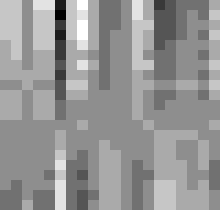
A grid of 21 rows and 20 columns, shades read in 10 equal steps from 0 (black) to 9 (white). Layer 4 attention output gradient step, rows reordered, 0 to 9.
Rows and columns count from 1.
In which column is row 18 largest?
6
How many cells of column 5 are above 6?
5
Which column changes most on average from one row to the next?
8
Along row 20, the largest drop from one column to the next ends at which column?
7
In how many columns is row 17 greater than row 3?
7
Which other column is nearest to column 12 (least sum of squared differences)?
3
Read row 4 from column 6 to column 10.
1 7 9 6 4
